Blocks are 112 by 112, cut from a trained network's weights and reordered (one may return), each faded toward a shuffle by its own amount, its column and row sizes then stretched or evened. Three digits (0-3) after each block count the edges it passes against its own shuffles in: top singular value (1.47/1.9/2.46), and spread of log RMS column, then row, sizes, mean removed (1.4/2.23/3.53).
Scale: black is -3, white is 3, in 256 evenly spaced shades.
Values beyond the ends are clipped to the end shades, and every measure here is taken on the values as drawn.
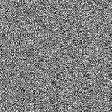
2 0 0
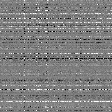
3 1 3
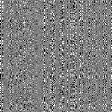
3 3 1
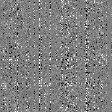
1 3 1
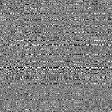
3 0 3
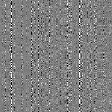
3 3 0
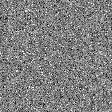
0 0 0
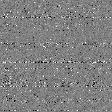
1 1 2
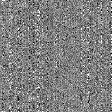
1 2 0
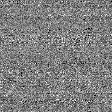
0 1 2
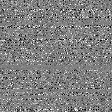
1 0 3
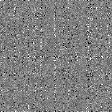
0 2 2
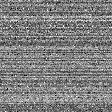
3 0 1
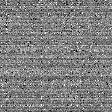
2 1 1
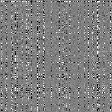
2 3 2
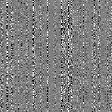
3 3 0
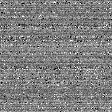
2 1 2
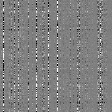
2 3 0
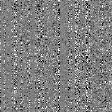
1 3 1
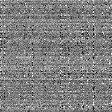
2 2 1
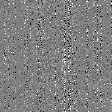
0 3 0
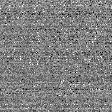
1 1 2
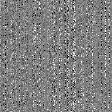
1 3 0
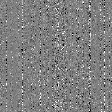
0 3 0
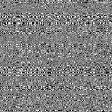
3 0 3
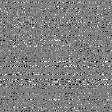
0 1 3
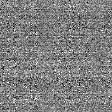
1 2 1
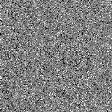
1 1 0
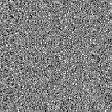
3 0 1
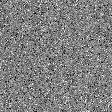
0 0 0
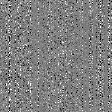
0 3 0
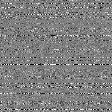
2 0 3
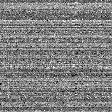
3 0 1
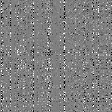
1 3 2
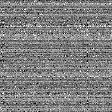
3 1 2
